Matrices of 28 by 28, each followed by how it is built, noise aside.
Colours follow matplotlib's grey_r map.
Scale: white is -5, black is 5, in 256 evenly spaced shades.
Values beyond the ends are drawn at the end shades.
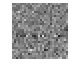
uneven rows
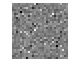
sparse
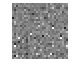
sparse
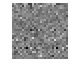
uneven rows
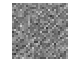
Hankel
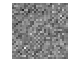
Hankel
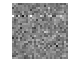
uneven rows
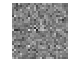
low rank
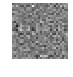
low rank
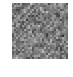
Hankel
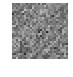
Hankel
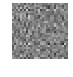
low rank
